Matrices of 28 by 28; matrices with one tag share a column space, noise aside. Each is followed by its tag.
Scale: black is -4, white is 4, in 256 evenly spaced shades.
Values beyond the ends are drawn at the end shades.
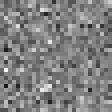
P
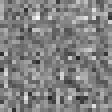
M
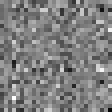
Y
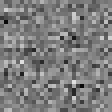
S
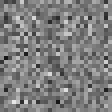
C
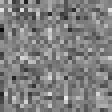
M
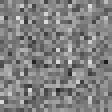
S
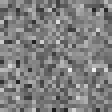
Y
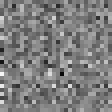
S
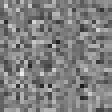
Y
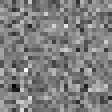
P
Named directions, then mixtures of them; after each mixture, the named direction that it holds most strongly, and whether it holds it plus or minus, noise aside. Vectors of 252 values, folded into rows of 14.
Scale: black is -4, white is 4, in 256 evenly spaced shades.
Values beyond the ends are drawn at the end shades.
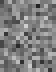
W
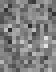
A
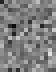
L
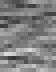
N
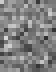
L, minus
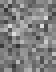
A, plus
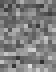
N, plus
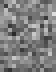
A, minus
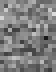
A, minus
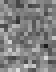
N, plus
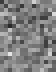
A, minus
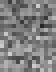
W, minus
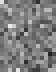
L, minus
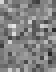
L, minus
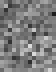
A, plus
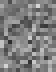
W, minus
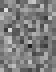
A, minus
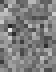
A, minus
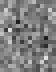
A, minus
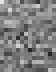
W, minus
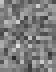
W, minus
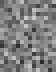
W, plus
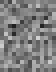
L, plus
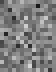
W, plus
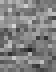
N, minus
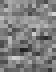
N, minus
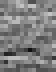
N, minus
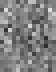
A, minus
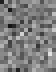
L, plus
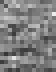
N, minus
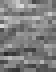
N, minus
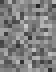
W, plus
